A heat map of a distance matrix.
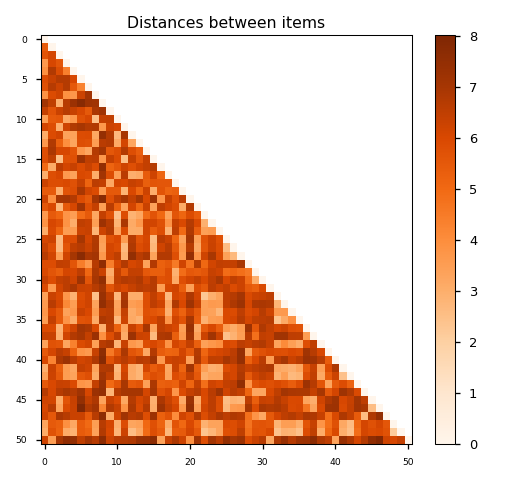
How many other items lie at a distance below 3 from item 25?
6
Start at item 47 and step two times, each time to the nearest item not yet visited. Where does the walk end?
9
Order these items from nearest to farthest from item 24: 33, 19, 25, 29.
33, 19, 25, 29
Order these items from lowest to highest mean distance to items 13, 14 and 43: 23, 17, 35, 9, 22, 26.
22, 17, 35, 23, 9, 26
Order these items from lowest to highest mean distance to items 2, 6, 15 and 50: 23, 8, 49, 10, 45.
45, 8, 49, 10, 23
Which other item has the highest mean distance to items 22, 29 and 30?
8
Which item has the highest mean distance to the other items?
50
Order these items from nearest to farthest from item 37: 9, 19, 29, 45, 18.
45, 19, 29, 18, 9
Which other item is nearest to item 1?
16
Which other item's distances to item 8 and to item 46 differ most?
36
